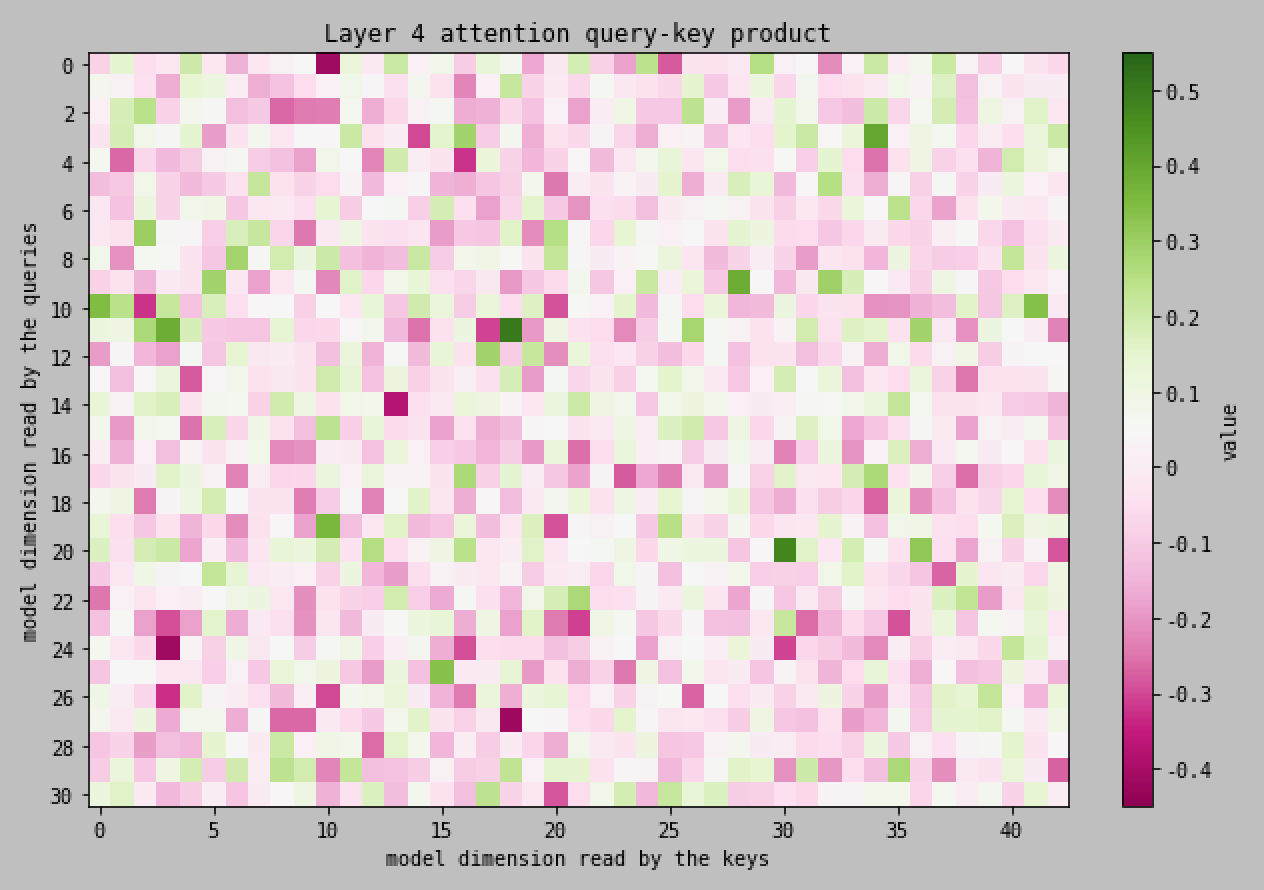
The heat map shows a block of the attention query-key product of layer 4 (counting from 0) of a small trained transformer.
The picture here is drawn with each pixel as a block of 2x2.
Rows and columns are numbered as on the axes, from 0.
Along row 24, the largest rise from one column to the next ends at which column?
4
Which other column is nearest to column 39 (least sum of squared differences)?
22
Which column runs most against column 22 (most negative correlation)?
24
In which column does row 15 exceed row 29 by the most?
10
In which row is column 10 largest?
19
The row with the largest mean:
20
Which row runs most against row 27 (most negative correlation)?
11
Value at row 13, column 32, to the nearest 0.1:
0.1
